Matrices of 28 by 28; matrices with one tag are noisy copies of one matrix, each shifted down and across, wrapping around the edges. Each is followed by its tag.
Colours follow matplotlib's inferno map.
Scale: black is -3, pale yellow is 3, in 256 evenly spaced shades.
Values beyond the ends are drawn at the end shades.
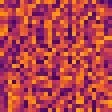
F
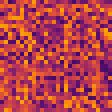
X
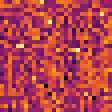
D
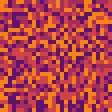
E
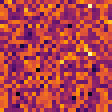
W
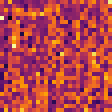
F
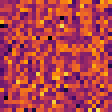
F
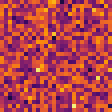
W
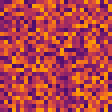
W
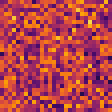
W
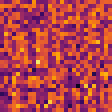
F
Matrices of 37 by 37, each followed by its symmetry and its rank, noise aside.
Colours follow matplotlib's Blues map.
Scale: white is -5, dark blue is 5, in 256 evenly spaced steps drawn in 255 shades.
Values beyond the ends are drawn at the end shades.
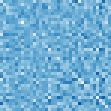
symmetric, rank four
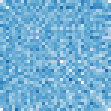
symmetric, rank five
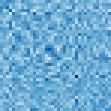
symmetric, rank five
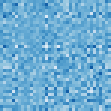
symmetric, rank five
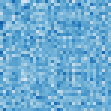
antisymmetric, rank six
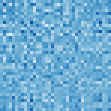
symmetric, rank four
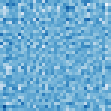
antisymmetric, rank six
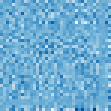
no symmetry, rank five
